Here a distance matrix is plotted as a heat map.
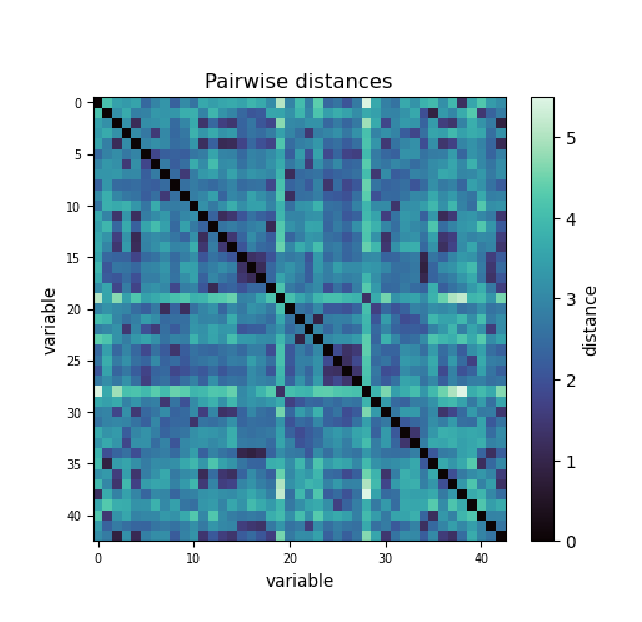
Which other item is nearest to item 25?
26
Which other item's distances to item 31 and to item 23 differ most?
10
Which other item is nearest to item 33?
32
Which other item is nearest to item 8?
24
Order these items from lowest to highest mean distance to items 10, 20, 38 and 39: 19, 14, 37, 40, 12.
12, 14, 37, 40, 19
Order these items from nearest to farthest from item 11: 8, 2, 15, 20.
2, 15, 8, 20
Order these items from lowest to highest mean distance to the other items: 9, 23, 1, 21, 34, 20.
34, 20, 9, 21, 1, 23
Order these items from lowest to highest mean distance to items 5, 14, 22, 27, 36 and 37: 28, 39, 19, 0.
0, 39, 19, 28
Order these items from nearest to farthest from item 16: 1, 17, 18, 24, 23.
17, 1, 18, 24, 23
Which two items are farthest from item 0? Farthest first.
28, 19
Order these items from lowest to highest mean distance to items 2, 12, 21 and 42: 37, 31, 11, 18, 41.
18, 11, 37, 31, 41
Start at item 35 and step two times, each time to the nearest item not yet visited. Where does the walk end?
40
